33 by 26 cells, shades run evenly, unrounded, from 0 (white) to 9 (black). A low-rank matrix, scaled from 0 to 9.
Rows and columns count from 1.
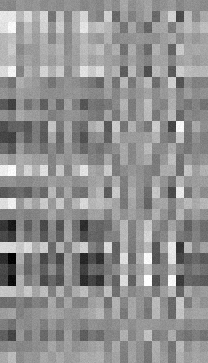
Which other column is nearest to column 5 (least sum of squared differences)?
21
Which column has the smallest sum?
19
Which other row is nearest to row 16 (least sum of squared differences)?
2
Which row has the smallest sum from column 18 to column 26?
7
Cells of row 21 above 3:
24
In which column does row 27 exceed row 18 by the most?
23
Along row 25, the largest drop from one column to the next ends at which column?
3
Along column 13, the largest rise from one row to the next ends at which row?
8
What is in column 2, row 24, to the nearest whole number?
9
